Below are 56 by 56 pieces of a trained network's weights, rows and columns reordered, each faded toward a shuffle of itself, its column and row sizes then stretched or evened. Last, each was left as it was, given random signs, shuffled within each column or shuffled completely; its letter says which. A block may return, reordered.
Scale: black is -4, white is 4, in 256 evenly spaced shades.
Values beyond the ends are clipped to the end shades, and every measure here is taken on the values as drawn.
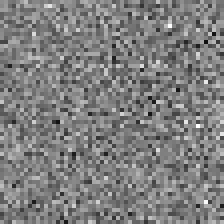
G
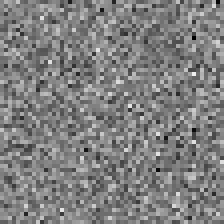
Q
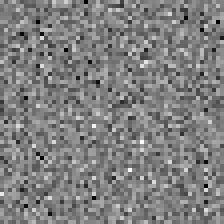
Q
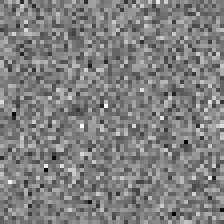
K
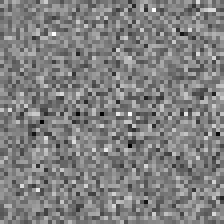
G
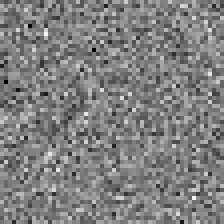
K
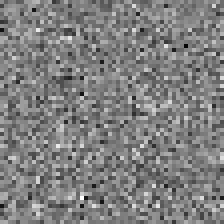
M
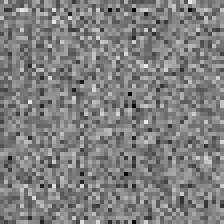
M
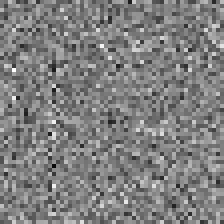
M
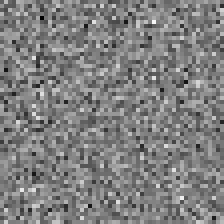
Q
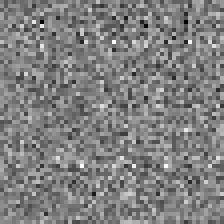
G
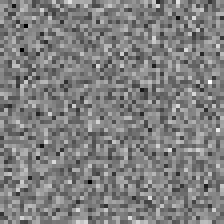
K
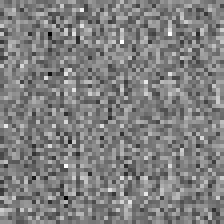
M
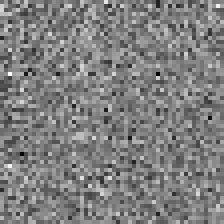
G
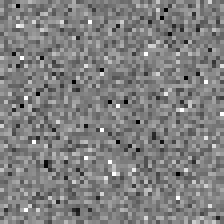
K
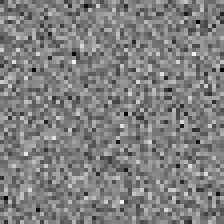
K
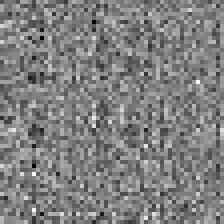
M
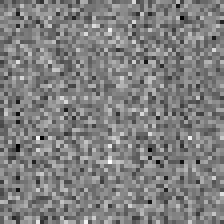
M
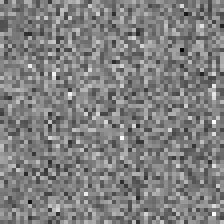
Q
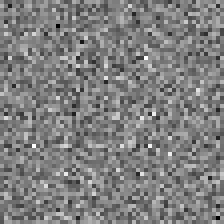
G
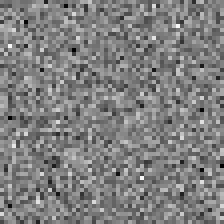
Q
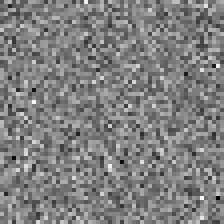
Q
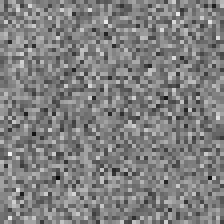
K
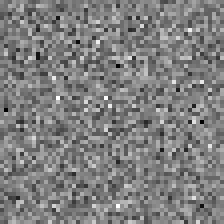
G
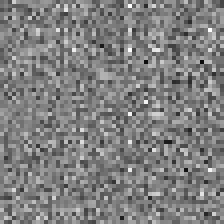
M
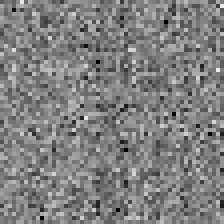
M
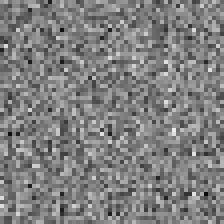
M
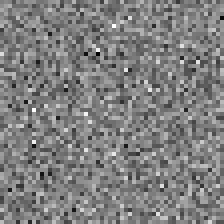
K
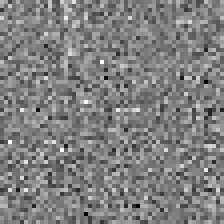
M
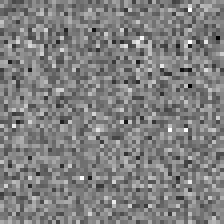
G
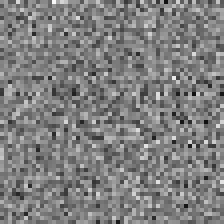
M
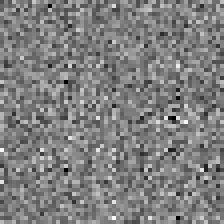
G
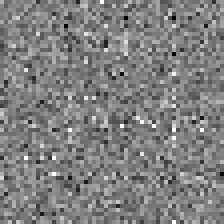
G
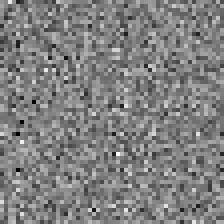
G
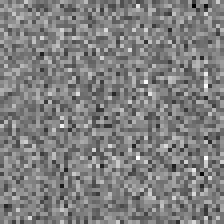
Q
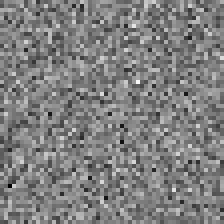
K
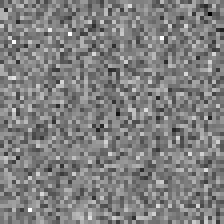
K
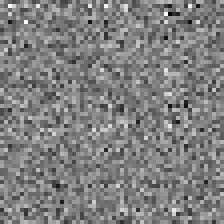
G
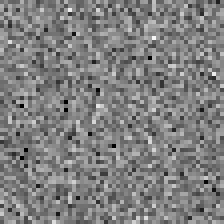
Q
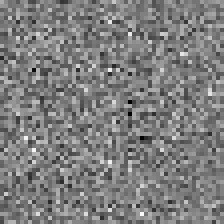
G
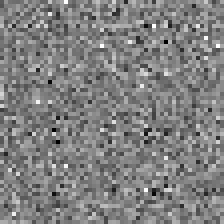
G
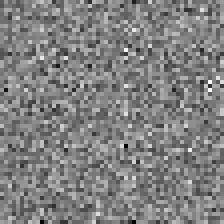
G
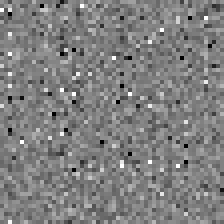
Q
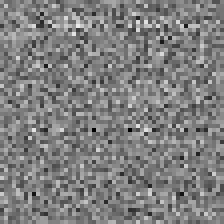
G
